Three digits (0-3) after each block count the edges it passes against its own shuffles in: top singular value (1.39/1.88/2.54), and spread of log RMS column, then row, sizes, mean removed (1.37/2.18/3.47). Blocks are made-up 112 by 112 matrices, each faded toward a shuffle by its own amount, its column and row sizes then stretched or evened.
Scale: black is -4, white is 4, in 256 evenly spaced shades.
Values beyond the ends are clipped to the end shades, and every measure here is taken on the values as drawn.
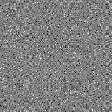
3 0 0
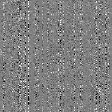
2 3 1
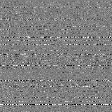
2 0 3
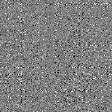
1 2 2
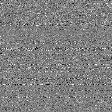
0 0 3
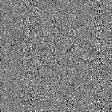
2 2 1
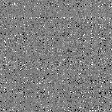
0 2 2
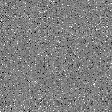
2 1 0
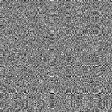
3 1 2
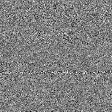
0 0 2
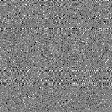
3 0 2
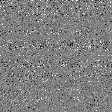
0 0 2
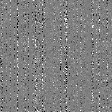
1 3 1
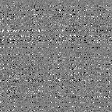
1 2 3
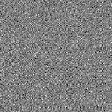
3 1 1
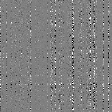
1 3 1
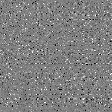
2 0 2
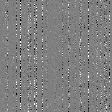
2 3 0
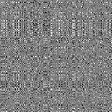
3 2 2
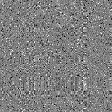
3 1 0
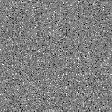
2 1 0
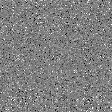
1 1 1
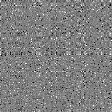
3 1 1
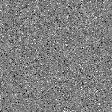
1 1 0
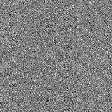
2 1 0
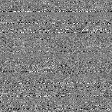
1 0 3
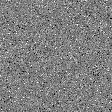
0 0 0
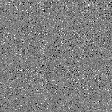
2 0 1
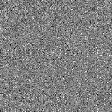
2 1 1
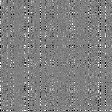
3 3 2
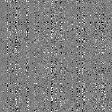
2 3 2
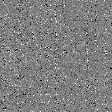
0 2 1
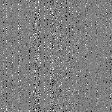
0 3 0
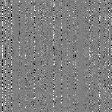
3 3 1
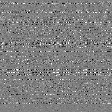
2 0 3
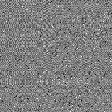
3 0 0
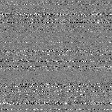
2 0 3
